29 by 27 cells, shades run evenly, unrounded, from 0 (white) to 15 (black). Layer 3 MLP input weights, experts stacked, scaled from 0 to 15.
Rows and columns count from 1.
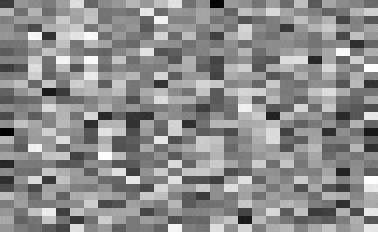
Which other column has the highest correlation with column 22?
10
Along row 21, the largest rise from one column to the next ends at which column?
14
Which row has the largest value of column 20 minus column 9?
8
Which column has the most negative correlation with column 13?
1
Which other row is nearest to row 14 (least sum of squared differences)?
4
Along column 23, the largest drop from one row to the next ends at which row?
9
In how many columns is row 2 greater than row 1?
13
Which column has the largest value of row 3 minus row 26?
18
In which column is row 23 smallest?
27
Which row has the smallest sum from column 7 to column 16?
22
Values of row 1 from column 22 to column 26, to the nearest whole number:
4 10 5 7 7
